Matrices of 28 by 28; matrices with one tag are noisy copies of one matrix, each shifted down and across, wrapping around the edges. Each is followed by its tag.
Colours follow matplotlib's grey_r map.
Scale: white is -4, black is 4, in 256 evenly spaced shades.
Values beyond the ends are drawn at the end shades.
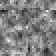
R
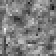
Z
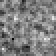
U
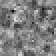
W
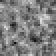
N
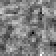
Z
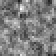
W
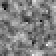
N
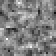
R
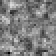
W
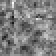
Z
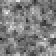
R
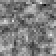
R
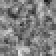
N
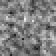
U
